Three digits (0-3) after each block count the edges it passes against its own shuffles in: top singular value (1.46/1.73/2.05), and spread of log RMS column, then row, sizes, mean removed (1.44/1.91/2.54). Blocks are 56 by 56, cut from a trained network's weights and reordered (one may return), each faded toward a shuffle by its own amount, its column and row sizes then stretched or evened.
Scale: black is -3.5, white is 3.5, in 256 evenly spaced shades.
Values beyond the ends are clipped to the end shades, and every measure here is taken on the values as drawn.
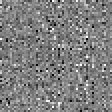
0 3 1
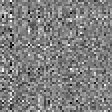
2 2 1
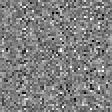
2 2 0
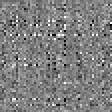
3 2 2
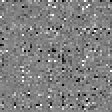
0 2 2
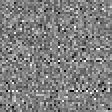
2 0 1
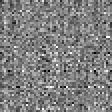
1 0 2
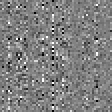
2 3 0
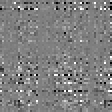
2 3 3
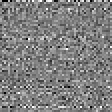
3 0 3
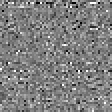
2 0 2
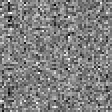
2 2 0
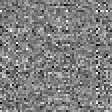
1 2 2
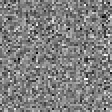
1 2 0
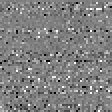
0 0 3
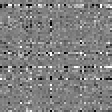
3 2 3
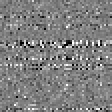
3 1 3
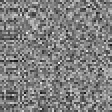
3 0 1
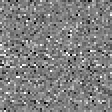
1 0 1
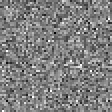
1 0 2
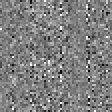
0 3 1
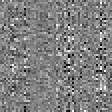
2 3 1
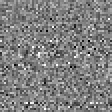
0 0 2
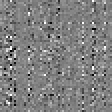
0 3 2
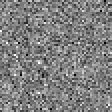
2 0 0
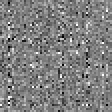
0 3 1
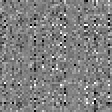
2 3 1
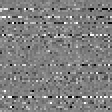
2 0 3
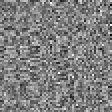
3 0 1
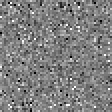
0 1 0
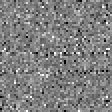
1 1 1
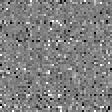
1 2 2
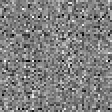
2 2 1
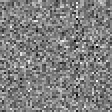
2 1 0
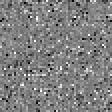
0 0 1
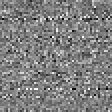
1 0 3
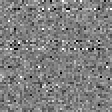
1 0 2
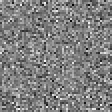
1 1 1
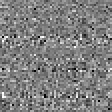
2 1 3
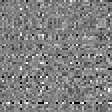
2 2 3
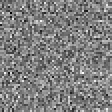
1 0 0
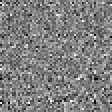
1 1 2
